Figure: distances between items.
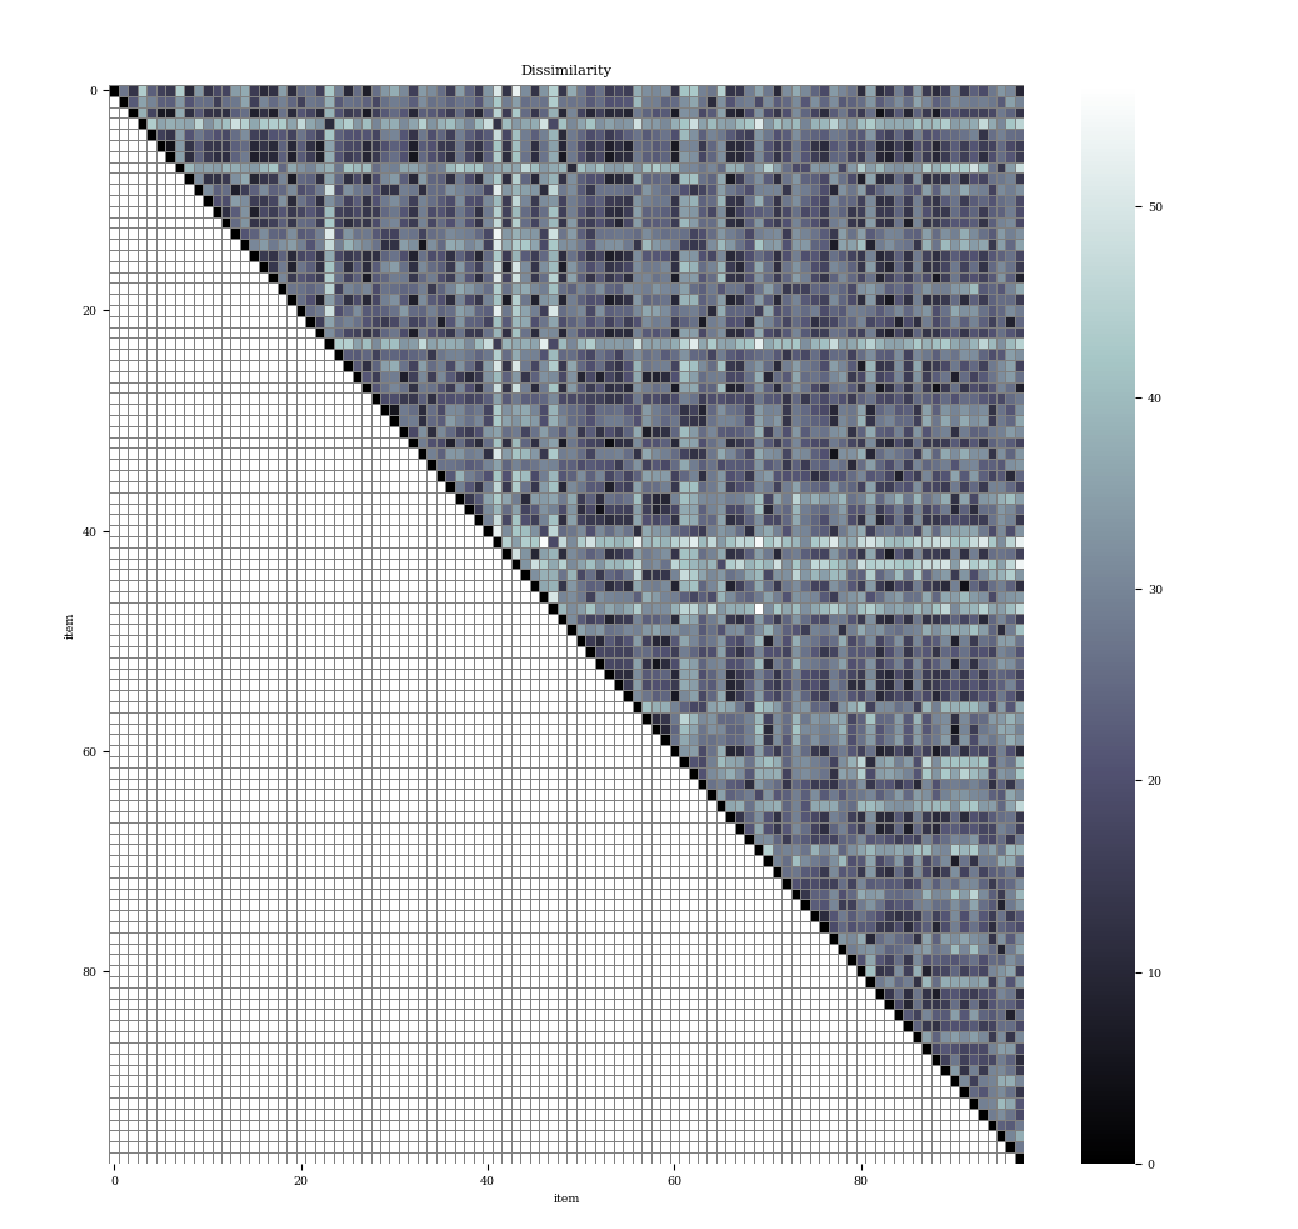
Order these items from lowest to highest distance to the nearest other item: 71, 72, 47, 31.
31, 71, 72, 47
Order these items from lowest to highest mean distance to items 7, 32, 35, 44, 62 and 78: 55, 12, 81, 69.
55, 12, 81, 69
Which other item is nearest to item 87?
80
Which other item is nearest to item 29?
30
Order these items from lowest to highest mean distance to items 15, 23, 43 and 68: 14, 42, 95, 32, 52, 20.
32, 52, 95, 42, 20, 14
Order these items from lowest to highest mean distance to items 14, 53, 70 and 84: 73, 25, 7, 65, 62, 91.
91, 25, 62, 73, 65, 7
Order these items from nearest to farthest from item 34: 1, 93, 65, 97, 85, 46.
85, 65, 93, 1, 46, 97
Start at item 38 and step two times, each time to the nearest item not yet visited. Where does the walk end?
58
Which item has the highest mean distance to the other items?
41
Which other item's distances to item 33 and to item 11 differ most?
14
